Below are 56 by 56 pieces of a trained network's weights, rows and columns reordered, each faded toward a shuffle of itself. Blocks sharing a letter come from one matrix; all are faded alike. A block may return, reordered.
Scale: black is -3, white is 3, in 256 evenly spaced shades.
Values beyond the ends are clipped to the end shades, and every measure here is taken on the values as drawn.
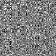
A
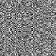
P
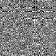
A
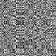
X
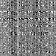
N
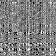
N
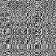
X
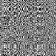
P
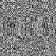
P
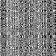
N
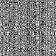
N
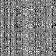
N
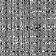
N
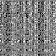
N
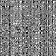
N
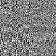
P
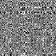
A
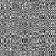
X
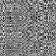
X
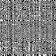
N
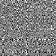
A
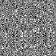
A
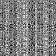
N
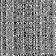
N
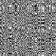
P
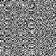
P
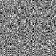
P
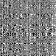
N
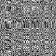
P
